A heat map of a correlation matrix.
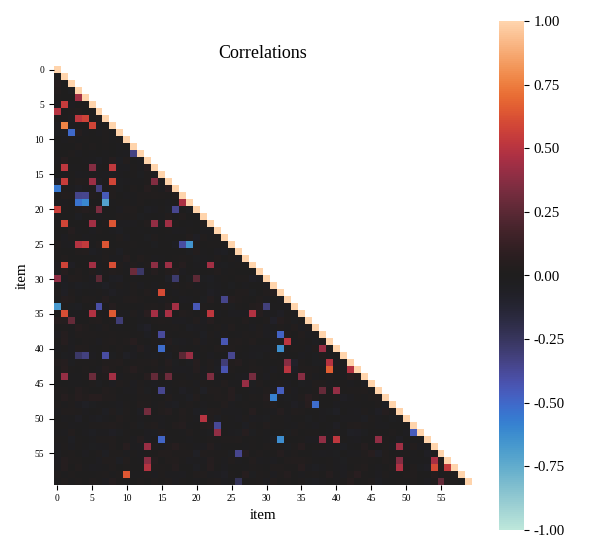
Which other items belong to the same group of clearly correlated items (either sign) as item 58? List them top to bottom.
10
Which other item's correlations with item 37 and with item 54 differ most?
57
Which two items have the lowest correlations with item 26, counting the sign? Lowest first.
55, 59
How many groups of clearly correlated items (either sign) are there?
15
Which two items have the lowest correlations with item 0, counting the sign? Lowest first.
34, 17
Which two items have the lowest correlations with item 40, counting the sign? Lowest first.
32, 15
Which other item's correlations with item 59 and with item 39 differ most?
43
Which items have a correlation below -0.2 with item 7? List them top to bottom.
18, 19, 41
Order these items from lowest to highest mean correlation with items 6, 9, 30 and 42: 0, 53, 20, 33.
53, 33, 20, 0
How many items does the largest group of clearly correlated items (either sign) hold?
9
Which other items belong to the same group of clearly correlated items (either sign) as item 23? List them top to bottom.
51, 52
